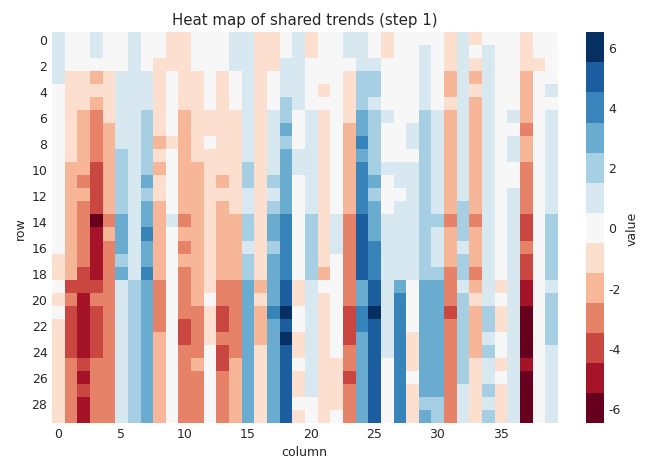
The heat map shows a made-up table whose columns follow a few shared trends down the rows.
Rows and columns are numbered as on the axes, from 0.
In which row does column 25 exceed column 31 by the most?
21
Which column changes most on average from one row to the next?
3
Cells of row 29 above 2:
8
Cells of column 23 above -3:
14
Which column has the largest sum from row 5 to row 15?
24
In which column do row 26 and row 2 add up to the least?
37
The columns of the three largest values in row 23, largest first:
18, 25, 27
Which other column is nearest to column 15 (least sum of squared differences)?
29
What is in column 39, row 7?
1
